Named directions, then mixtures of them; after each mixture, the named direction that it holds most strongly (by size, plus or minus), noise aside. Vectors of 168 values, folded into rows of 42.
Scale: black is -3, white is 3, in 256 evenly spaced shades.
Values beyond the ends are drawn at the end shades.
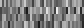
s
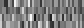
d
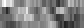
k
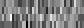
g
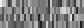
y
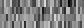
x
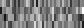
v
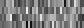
g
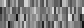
v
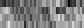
k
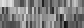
k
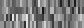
x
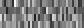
d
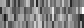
v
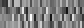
d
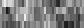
k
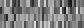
x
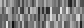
x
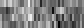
k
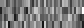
v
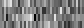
x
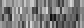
g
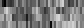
k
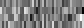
v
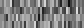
x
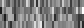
v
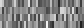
y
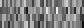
s
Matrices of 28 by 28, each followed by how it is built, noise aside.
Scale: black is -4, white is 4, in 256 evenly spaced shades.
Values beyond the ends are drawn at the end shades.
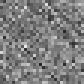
Toeplitz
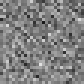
Toeplitz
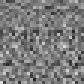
repeating columns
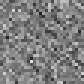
Toeplitz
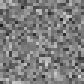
noise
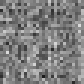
blocks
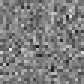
noise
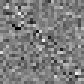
banded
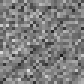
Hankel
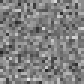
noise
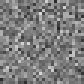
blocks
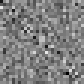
banded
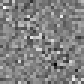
banded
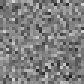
noise
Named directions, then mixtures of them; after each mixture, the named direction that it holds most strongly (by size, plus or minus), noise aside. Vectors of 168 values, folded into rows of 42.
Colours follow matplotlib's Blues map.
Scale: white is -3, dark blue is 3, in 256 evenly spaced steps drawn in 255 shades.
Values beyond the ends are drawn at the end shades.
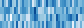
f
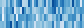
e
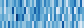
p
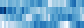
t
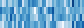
f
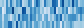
e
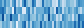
e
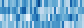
f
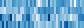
t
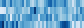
t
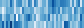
e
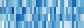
p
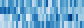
f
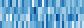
f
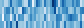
e
